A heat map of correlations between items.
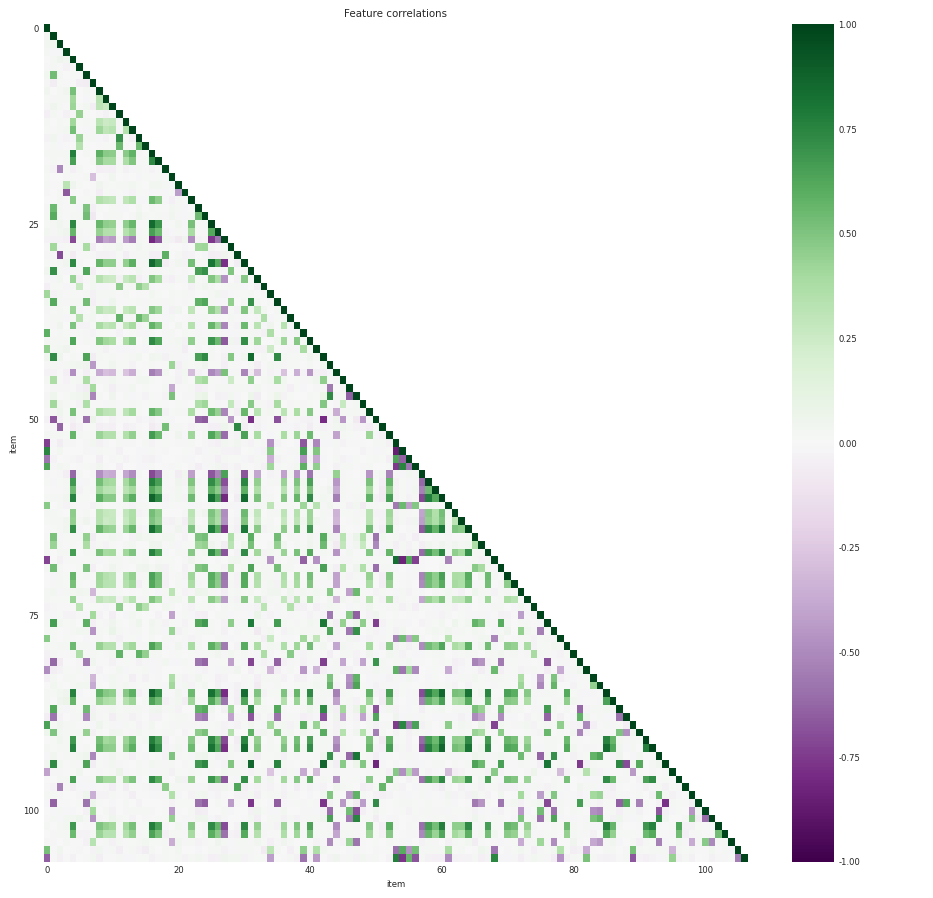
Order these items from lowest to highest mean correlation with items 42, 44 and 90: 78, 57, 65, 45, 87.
78, 57, 45, 65, 87
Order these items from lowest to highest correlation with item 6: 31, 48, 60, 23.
60, 48, 23, 31
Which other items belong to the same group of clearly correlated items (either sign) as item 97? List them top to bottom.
2, 18, 29, 51
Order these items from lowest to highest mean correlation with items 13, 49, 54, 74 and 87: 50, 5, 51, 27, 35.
27, 50, 51, 5, 35
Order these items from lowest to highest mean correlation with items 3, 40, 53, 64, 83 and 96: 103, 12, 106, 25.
106, 12, 103, 25
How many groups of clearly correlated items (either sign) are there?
7
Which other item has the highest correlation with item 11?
14
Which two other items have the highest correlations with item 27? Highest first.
57, 44
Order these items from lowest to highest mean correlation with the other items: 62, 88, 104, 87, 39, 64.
88, 104, 39, 87, 62, 64
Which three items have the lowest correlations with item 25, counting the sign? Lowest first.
27, 57, 44
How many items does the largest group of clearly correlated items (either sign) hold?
39
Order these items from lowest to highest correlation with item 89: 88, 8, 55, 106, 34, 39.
106, 55, 88, 8, 34, 39
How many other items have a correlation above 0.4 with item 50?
3
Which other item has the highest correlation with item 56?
54
